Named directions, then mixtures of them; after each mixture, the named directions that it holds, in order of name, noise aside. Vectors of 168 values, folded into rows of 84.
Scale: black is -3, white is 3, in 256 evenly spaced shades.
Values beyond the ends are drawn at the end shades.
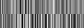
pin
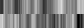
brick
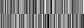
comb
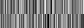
comb.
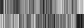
brick, comb.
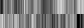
brick.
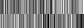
brick, comb.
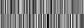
comb, pin.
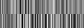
pin.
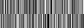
comb.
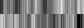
brick.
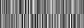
comb, pin.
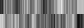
brick.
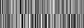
pin.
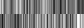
brick, pin.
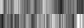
brick.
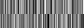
comb.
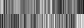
brick, comb.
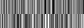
comb, pin.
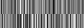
pin.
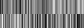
brick, pin.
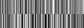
comb, pin.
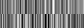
comb, pin.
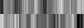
brick.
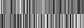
brick, pin.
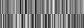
comb, pin.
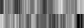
brick.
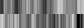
brick.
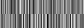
comb, pin.
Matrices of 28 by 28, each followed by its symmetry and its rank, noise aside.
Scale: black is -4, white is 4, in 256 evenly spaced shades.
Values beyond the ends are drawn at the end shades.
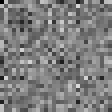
symmetric, rank four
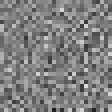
no symmetry, rank five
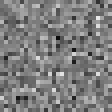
antisymmetric, rank six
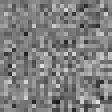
antisymmetric, rank four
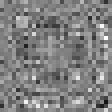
symmetric, rank four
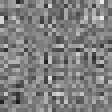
antisymmetric, rank four
